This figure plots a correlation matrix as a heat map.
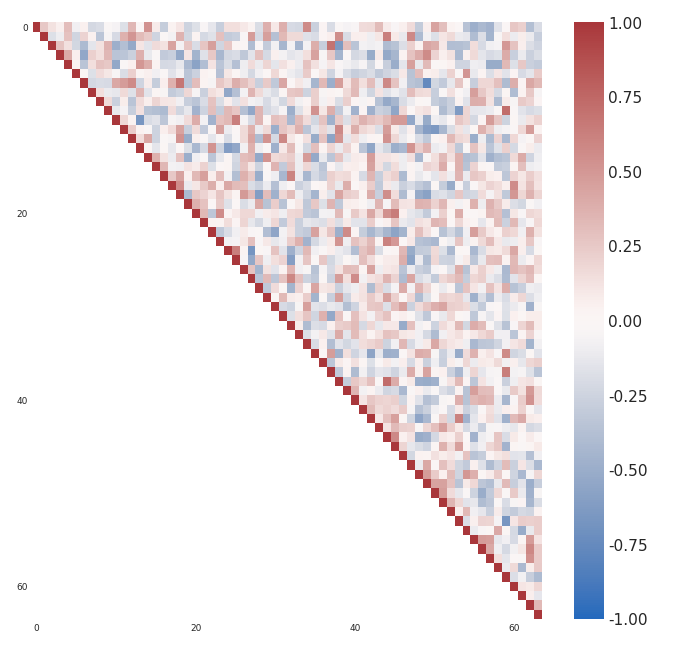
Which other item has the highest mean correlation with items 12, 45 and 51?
44
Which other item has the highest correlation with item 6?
18
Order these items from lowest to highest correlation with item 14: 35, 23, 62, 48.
35, 48, 62, 23
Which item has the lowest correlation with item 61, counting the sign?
54
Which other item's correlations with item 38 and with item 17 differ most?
2
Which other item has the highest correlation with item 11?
38
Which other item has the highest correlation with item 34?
0
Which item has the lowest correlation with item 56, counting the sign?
50
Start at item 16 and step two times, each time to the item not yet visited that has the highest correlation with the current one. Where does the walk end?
27
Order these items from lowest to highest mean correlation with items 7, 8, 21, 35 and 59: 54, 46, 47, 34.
34, 46, 54, 47
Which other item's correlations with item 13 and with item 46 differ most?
10
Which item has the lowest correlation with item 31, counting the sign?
37
